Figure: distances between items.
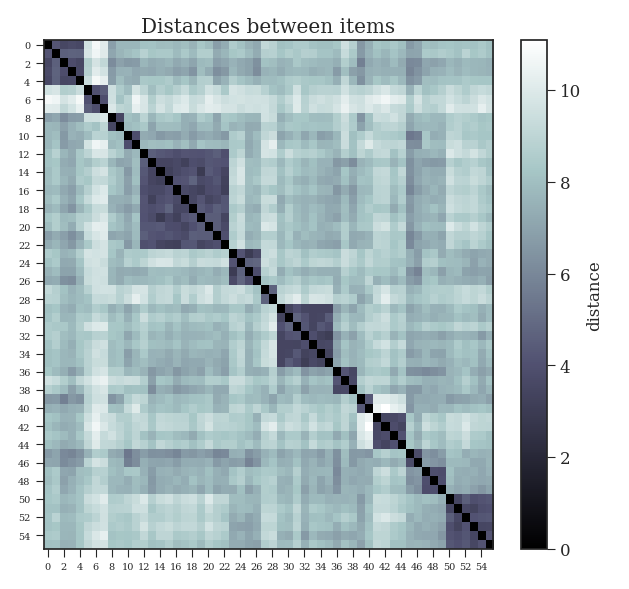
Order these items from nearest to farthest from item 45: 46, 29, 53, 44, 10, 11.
46, 10, 11, 29, 53, 44
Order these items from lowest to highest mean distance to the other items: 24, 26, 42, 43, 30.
26, 30, 43, 24, 42
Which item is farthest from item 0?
6
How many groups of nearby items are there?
14
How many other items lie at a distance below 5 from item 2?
4
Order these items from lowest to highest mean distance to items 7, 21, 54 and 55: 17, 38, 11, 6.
17, 38, 6, 11
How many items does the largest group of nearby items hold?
11
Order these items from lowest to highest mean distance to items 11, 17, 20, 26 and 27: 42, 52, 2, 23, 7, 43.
2, 23, 43, 52, 42, 7
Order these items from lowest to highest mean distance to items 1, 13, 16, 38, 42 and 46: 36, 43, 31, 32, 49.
36, 43, 49, 32, 31
